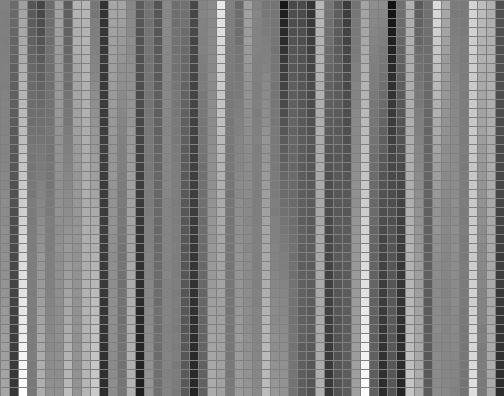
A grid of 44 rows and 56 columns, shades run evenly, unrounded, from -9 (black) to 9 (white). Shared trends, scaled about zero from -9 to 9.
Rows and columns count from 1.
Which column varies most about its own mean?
32
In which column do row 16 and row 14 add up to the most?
53
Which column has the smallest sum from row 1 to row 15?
44
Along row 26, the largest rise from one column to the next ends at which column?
3
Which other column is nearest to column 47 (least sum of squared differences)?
8
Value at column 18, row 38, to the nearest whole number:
-1
